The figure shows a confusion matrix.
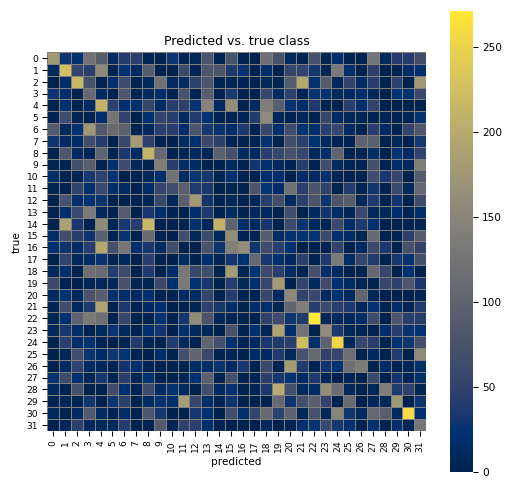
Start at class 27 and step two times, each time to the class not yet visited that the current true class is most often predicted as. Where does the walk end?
3
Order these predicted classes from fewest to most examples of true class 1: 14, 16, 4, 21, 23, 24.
23, 16, 21, 14, 24, 4
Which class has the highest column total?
4
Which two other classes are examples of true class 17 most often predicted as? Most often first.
24, 31
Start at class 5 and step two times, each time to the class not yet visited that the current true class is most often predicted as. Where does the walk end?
15
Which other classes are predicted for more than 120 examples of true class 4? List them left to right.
13, 15, 18
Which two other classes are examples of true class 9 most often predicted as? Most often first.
31, 3
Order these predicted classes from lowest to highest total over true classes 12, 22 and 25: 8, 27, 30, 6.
8, 30, 6, 27
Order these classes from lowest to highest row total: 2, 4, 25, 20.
20, 25, 4, 2
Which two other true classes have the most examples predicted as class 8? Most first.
14, 15
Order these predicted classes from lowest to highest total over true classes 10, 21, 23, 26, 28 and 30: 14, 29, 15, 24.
14, 29, 15, 24
